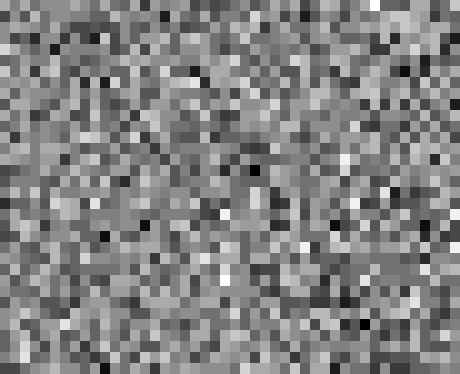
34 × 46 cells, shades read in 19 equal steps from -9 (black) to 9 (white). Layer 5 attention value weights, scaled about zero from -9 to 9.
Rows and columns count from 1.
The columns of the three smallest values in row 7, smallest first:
41, 20, 43
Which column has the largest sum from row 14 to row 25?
6
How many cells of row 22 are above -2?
30
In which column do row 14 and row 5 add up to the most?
42
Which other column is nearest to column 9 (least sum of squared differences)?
21
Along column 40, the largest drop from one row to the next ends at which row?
18
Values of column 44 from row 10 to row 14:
0 -3 3 -1 4
